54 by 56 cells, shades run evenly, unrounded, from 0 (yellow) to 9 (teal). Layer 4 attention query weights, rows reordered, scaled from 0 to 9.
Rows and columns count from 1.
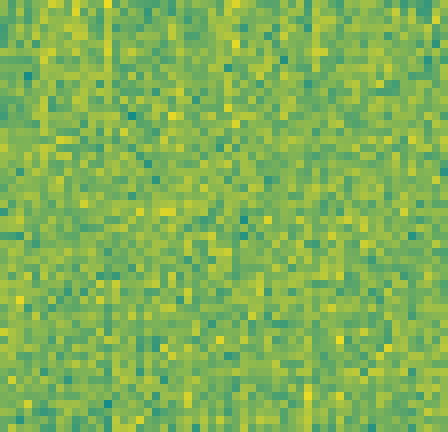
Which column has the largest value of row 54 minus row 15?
22
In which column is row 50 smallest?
39
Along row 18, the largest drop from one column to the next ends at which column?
52
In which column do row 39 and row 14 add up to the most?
7
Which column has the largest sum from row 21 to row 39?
56
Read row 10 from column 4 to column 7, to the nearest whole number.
9 6 3 4
